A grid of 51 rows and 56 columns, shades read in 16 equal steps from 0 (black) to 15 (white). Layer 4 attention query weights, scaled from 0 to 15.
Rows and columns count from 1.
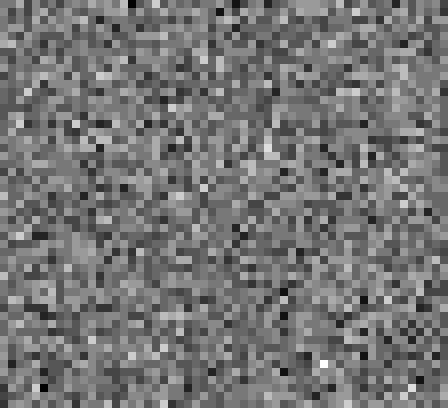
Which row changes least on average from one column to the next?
14
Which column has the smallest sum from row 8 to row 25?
41
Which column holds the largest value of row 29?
25
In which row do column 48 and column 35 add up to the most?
20
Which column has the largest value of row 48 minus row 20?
47
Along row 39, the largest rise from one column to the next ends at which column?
7
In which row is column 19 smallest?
16
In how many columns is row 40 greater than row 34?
24
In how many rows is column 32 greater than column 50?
20
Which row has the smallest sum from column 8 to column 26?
42
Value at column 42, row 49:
2
